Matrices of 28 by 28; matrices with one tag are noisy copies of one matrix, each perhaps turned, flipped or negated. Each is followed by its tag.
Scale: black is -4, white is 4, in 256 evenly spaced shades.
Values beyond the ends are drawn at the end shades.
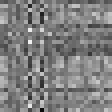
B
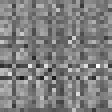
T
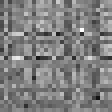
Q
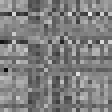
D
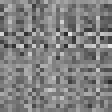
T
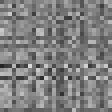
T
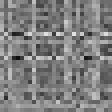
Q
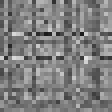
Q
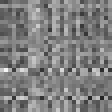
D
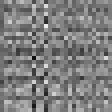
T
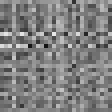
T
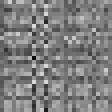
T
